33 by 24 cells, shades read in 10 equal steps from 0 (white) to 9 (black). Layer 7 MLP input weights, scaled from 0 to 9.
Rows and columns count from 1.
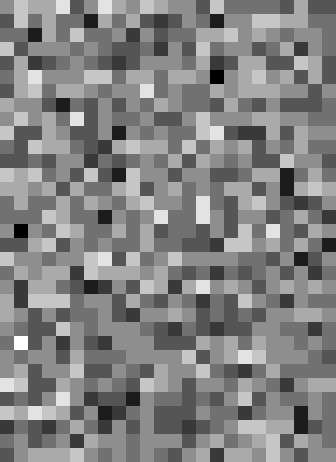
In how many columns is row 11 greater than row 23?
8
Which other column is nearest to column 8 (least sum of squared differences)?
13
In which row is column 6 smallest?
9
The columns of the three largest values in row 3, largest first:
3, 10, 12
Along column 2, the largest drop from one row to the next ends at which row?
25
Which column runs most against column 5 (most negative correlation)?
17
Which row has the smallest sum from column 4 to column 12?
1
